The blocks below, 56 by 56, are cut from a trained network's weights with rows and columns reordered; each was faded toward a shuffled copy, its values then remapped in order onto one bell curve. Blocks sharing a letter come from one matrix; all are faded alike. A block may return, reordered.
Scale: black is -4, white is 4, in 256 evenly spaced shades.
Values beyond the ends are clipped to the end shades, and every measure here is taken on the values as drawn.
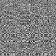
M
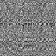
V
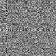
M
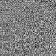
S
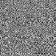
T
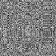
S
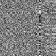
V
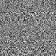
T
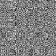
M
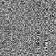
S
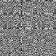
M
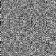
V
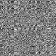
T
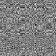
M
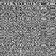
M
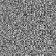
S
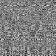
T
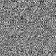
T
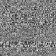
T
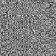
S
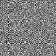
M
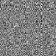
V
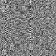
V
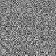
S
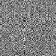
M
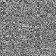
T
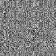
S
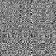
M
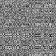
M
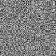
S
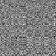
M
